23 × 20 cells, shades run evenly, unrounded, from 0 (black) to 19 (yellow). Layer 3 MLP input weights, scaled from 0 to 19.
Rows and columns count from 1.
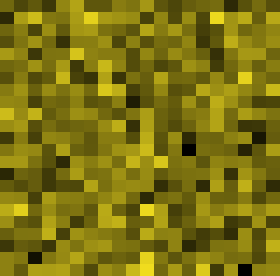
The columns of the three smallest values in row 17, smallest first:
11, 3, 19
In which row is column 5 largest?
7
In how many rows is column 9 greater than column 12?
15
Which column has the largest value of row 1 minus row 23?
18
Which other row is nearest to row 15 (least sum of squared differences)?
1
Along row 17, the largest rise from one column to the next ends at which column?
4
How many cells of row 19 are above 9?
9
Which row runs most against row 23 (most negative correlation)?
2
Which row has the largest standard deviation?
23
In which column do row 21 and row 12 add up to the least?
14
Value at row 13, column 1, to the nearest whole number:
10
